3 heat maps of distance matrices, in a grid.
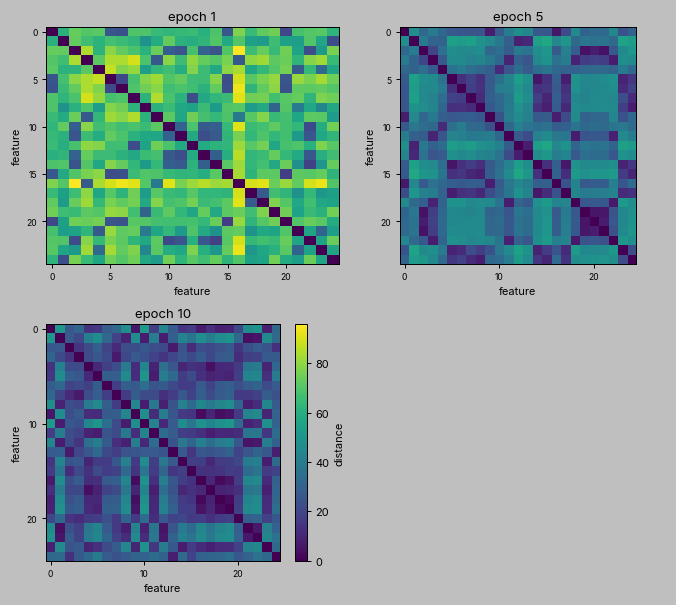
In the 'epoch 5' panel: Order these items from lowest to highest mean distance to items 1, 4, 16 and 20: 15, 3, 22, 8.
3, 22, 8, 15
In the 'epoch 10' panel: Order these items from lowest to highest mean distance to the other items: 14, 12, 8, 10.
14, 12, 8, 10
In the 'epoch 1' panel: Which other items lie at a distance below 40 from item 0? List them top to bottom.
5, 6, 15, 20
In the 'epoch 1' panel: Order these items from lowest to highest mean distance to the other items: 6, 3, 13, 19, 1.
13, 1, 6, 19, 3
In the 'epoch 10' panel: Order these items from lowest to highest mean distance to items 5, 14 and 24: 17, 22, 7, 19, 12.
17, 19, 7, 12, 22
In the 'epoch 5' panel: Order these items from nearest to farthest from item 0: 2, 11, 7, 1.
7, 2, 11, 1
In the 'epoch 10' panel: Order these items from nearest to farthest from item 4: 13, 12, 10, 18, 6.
18, 6, 13, 12, 10
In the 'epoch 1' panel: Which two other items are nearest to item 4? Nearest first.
21, 23
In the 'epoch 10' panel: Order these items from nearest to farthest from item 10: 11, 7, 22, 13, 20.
22, 7, 13, 20, 11
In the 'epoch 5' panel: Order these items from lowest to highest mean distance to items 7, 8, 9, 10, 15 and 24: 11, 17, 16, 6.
17, 6, 16, 11
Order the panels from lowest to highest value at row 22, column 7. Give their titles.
epoch 10, epoch 5, epoch 1
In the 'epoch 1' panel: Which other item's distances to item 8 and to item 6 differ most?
5
